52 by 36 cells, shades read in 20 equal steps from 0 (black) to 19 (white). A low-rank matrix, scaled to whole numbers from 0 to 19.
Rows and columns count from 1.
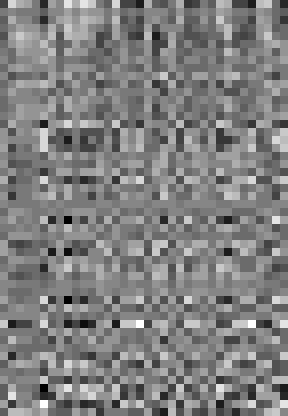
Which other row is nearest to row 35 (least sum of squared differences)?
31
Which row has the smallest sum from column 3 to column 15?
41
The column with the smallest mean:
20
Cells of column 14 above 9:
21
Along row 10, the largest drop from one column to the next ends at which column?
22
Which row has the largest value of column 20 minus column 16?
50
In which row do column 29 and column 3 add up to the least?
32
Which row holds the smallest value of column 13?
52
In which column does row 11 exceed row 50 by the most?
6
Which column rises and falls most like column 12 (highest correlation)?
2
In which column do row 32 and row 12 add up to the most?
35
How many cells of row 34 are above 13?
3
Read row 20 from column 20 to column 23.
10 13 8 11
